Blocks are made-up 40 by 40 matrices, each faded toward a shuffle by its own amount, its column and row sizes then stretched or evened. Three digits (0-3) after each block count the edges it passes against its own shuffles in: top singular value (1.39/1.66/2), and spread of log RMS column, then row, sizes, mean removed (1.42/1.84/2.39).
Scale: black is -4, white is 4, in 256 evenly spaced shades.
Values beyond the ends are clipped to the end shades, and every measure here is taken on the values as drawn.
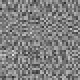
3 0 1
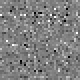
0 0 1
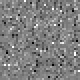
1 0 0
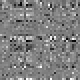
3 2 3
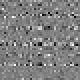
3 1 3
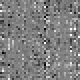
2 3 0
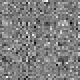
3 1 1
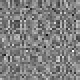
3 0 1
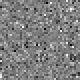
0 1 1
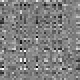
3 3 2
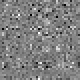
2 1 2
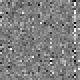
1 2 0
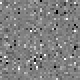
0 2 1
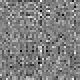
3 1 1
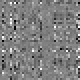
1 3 2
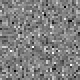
1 0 0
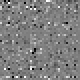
0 1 2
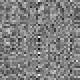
3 2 0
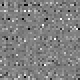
0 0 2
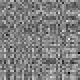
3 2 0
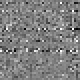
1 1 3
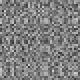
3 1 0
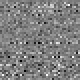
1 0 3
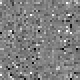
0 1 1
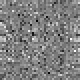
2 0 1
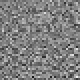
3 0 2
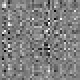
3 3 1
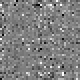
0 3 2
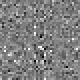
2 2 1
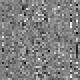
1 3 1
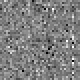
0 2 0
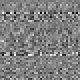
3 0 3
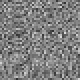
2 0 0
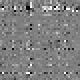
2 2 3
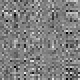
3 3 2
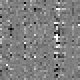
2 3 1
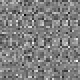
3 0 2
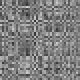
3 3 2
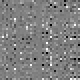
2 3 1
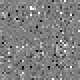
0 2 1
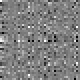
3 3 1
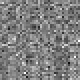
3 0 1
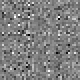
0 3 2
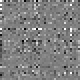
2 2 3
